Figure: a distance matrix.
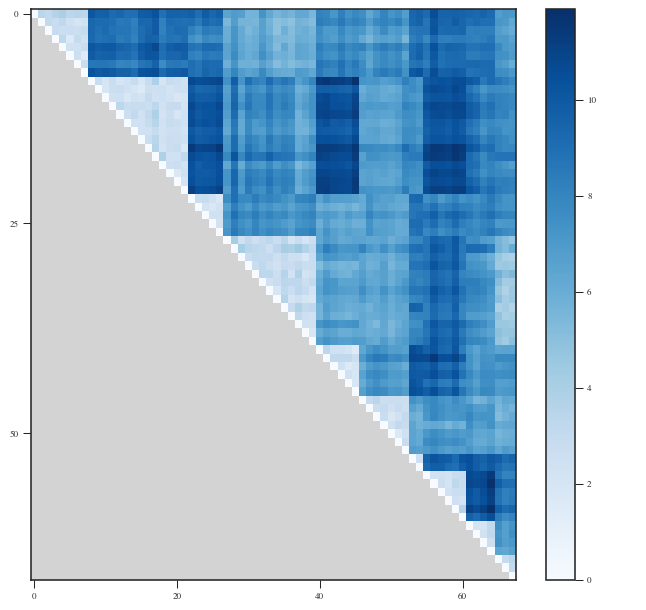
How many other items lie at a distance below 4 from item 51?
6
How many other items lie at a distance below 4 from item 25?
4
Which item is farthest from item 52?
16
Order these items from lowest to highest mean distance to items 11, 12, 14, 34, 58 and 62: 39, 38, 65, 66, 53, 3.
38, 39, 66, 65, 3, 53
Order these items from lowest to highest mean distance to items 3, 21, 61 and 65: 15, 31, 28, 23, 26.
31, 15, 28, 23, 26
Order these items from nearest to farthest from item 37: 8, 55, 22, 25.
8, 25, 22, 55
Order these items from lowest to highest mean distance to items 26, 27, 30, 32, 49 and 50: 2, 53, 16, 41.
2, 41, 53, 16
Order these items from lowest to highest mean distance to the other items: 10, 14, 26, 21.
14, 10, 21, 26
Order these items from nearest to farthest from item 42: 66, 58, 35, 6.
35, 66, 6, 58
